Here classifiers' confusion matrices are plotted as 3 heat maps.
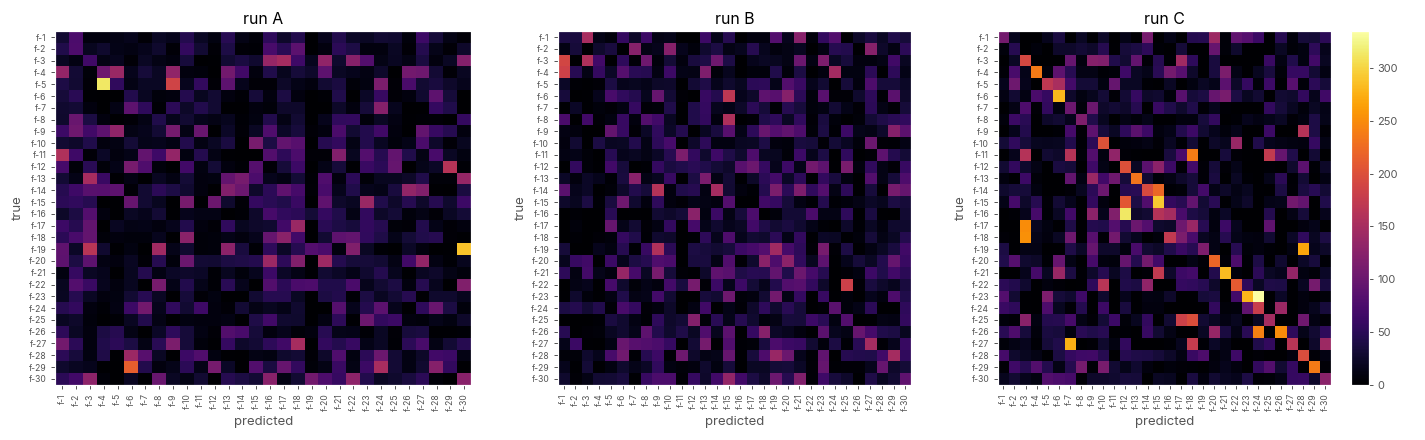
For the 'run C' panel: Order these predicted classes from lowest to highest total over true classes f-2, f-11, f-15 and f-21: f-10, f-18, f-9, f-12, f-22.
f-22, f-10, f-9, f-12, f-18
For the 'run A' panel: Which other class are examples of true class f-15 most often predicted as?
f-23
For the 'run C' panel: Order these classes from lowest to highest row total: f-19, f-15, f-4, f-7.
f-7, f-19, f-4, f-15
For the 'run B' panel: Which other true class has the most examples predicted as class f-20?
f-6
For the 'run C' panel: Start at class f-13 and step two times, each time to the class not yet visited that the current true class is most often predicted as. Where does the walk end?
f-28
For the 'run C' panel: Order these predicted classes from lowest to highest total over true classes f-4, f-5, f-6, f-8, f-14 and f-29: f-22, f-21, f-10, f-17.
f-22, f-17, f-10, f-21
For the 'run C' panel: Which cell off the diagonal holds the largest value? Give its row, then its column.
f-23, f-24
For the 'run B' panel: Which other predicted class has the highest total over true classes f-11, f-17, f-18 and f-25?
f-12
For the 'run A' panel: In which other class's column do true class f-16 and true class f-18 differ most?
f-10
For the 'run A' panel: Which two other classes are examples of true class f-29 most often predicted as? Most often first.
f-6, f-24
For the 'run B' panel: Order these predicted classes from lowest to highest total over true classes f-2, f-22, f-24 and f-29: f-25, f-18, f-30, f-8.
f-8, f-18, f-30, f-25
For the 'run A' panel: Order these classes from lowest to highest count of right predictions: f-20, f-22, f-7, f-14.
f-7, f-22, f-14, f-20
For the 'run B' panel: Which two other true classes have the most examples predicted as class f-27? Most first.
f-2, f-10
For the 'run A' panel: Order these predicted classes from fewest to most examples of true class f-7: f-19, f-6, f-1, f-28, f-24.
f-19, f-1, f-28, f-6, f-24
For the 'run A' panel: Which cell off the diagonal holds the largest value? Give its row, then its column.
f-5, f-4
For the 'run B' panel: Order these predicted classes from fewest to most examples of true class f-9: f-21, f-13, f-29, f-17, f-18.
f-13, f-17, f-21, f-18, f-29
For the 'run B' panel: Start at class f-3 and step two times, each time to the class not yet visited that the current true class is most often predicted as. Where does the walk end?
f-21
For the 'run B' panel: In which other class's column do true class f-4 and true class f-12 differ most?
f-1
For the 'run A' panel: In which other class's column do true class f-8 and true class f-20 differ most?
f-27
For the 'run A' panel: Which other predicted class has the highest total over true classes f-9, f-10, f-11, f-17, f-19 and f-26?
f-1
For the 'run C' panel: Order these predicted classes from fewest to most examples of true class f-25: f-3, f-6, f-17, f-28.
f-6, f-28, f-3, f-17
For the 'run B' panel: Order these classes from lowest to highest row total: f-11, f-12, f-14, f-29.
f-29, f-11, f-12, f-14
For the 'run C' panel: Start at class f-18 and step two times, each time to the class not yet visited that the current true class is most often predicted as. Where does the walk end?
f-17
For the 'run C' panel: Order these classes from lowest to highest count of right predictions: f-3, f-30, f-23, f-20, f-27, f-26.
f-30, f-27, f-3, f-20, f-26, f-23
